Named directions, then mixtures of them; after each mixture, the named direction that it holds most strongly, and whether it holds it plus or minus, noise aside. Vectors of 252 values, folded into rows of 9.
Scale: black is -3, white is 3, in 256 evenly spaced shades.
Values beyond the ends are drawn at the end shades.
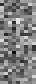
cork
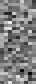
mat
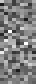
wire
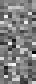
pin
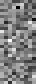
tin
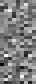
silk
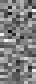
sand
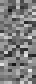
silk, minus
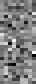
pin, minus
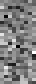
pin, minus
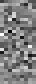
wire, minus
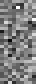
tin, minus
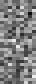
sand, plus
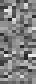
silk, plus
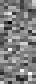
mat, minus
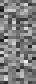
cork, minus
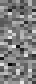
pin, minus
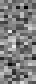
pin, minus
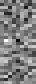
sand, plus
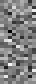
sand, plus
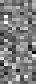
pin, plus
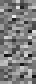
silk, minus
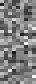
cork, plus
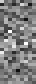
wire, plus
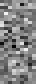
wire, minus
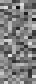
tin, plus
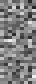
sand, plus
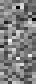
tin, plus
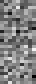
cork, minus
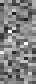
wire, plus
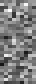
silk, plus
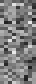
tin, plus
